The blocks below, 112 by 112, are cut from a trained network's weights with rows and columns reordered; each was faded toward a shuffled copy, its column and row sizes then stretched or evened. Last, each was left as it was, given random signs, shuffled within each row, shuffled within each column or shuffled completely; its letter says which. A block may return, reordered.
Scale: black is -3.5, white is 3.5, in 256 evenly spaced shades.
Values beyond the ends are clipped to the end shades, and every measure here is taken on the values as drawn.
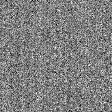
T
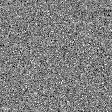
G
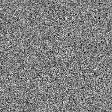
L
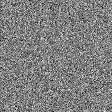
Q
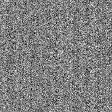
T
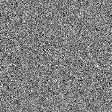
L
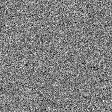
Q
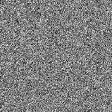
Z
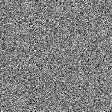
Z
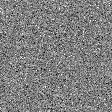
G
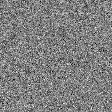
Q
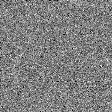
Q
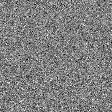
Q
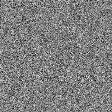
L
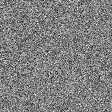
G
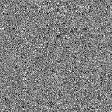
Z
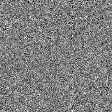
L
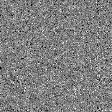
L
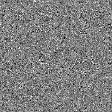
Z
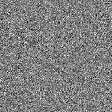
Z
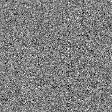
L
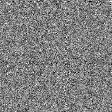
L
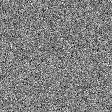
G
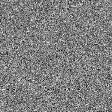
Q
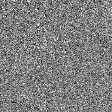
L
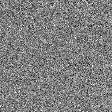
L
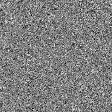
T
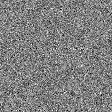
Q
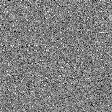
Q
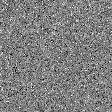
G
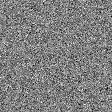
G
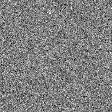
T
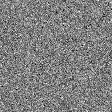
G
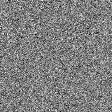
Q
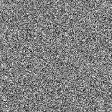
Z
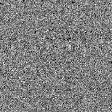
Z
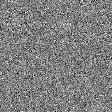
L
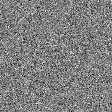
Q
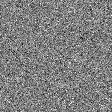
G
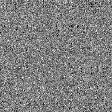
Z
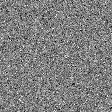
G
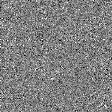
L
